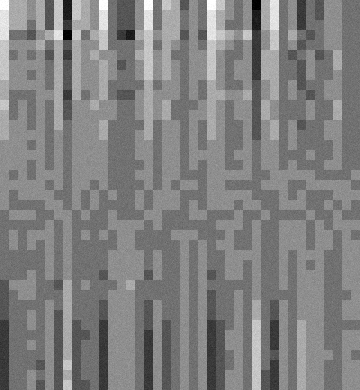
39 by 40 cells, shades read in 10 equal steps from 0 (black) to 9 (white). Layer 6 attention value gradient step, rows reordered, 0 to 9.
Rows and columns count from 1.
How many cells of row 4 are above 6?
9
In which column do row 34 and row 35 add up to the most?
29
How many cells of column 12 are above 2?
32
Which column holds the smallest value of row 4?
8
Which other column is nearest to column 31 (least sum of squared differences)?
12
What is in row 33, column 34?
6
